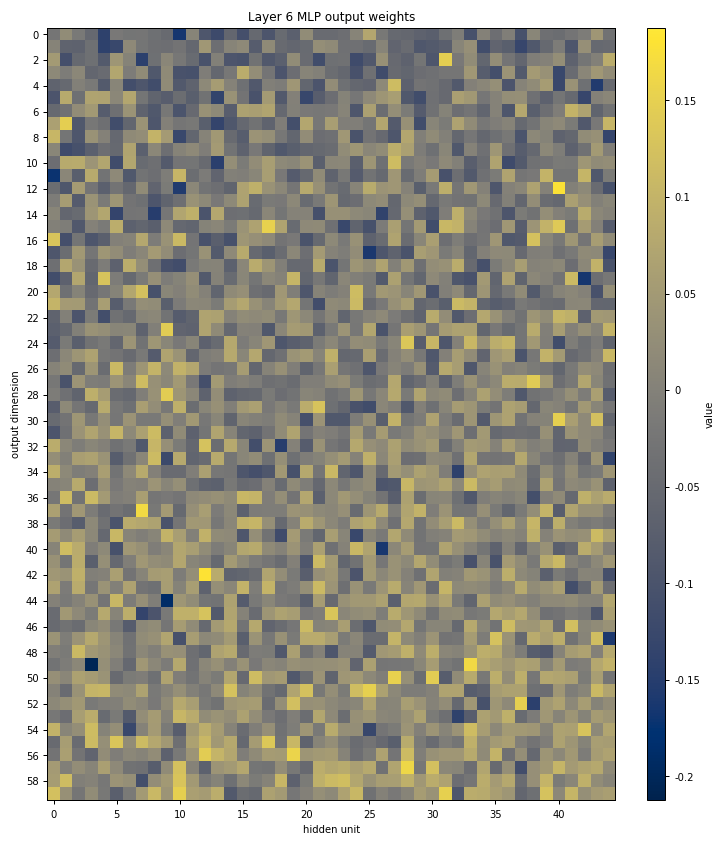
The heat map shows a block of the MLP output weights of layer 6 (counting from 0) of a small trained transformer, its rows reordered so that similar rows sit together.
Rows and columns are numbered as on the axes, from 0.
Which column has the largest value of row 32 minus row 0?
12
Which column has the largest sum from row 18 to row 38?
7
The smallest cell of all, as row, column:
49, 3
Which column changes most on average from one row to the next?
44
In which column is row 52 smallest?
38
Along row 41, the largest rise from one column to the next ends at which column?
21
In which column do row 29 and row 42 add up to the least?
24
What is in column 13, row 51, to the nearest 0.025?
0.025
